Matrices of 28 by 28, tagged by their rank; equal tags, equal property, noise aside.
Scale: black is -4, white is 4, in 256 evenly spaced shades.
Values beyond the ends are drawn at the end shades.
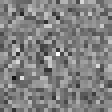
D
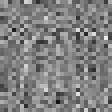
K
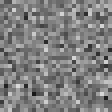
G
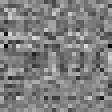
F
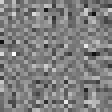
K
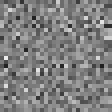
D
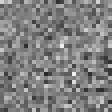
D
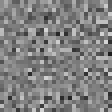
G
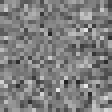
G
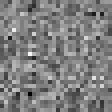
D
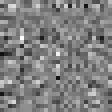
K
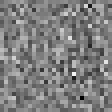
D
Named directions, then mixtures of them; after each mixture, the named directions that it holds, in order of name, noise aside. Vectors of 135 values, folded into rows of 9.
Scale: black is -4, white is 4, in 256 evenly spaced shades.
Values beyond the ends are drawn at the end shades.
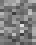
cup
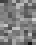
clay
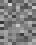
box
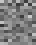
box, clay.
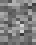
box, clay, cup.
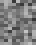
clay.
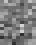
box, clay, cup.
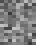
box, clay.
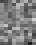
clay.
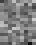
clay, cup.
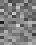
box, cup.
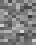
box, clay, cup.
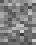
box, clay, cup.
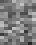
clay, cup.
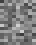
box, clay, cup.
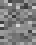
box.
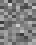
box.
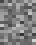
box, clay, cup.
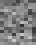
cup.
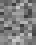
clay, cup.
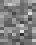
box, cup.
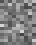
box, clay, cup.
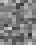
clay, cup.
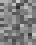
box, clay, cup.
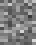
box, clay, cup.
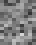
box, clay, cup.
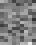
clay, cup.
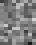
clay.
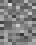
box.
